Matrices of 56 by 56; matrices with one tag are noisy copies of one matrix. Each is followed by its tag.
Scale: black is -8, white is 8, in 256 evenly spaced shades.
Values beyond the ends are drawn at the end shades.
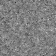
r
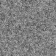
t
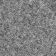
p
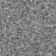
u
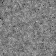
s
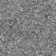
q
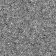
u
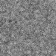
q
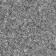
t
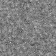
u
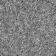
r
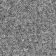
t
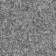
t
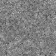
q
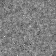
s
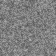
t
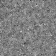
s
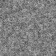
s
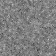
u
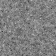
u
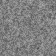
p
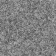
q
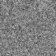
t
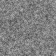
q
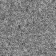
t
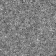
r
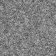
r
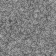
q
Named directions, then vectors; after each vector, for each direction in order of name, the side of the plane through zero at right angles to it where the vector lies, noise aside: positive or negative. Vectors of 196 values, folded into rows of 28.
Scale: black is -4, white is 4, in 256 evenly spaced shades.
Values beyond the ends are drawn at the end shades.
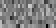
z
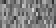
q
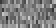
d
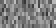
positive, negative, negative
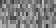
positive, positive, positive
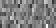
negative, positive, negative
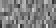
negative, positive, negative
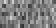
negative, negative, negative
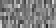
positive, negative, positive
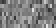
positive, positive, negative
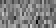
positive, positive, positive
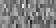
negative, positive, positive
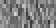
negative, positive, positive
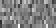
negative, positive, negative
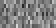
positive, negative, negative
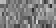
negative, negative, positive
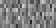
negative, positive, positive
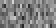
negative, negative, negative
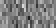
negative, positive, positive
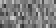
negative, negative, negative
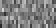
negative, positive, negative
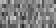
negative, negative, negative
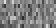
negative, negative, negative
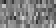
positive, positive, positive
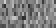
negative, negative, negative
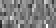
negative, positive, negative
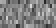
negative, negative, positive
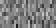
negative, positive, positive
